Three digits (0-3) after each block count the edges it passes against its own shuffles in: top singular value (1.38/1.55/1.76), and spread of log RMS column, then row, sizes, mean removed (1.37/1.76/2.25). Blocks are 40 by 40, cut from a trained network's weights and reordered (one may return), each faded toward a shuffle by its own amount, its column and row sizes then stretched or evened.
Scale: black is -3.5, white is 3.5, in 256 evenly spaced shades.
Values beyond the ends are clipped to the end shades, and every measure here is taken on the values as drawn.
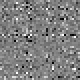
2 2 2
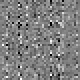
2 3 1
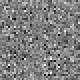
0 2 0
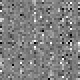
1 3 0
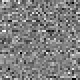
3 0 3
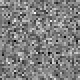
0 1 1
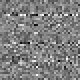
3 0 2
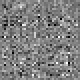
1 2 3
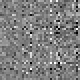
1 3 2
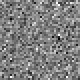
0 1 0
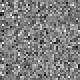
1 2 1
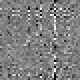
3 3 1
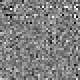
0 1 2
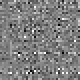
1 2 3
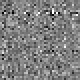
1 2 2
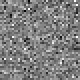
0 2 1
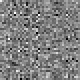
3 2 0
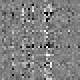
1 3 2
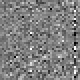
1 2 1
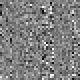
0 3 0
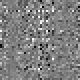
0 3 2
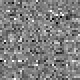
2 1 2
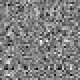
3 2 0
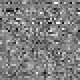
0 1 3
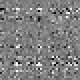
0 2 3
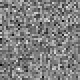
1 1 0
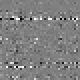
3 1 3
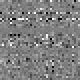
2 1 3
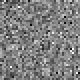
2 1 0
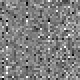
0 3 0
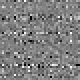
1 2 3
